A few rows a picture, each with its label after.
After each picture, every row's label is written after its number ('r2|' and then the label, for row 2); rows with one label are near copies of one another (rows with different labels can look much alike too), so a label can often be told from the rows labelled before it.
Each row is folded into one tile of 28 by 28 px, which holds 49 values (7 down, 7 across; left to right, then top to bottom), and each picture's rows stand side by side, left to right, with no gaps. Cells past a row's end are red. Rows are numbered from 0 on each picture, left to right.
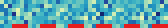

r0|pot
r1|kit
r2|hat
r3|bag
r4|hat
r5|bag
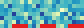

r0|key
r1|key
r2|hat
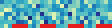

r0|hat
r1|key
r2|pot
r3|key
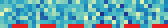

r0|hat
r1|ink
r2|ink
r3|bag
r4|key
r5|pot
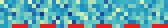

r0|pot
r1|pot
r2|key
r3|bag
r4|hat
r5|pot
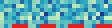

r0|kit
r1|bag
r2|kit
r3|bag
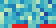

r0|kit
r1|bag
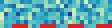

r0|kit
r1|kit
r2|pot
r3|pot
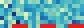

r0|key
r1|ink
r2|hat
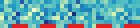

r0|bag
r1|hat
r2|bag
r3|ink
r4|hat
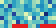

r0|key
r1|bag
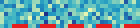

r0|kit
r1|bag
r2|key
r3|hat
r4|ink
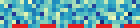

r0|key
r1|pot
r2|kit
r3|key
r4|bag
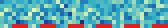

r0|hat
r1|hat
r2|pot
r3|hat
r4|ink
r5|kit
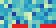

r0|key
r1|kit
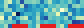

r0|bag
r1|ink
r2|hat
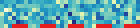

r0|hat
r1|hat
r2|key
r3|ink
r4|pot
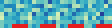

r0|kit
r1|kit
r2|kit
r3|bag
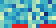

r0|kit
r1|bag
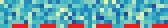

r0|pot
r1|kit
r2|hat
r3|ink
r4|pot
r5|kit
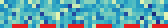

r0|pot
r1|key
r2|kit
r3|ink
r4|pot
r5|key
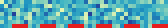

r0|pot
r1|kit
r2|hat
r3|kit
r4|hat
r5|ink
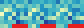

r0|hat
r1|hat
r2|hat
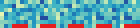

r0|kit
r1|ink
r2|kit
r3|ink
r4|ink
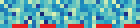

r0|pot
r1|key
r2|pot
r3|ink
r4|pot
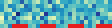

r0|bag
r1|bag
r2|pot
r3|key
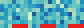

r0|ink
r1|kit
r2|pot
